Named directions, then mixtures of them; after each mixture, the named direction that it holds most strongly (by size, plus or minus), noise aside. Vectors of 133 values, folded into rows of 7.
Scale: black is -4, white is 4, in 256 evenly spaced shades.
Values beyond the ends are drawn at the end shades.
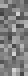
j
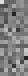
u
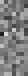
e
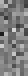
e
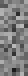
j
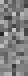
e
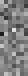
e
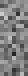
j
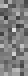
j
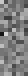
e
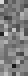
e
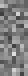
j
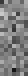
j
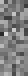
e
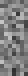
j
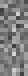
j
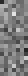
u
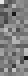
u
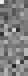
u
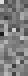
e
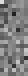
u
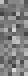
j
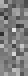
j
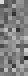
u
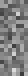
j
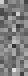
j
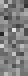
e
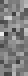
e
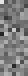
e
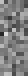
e
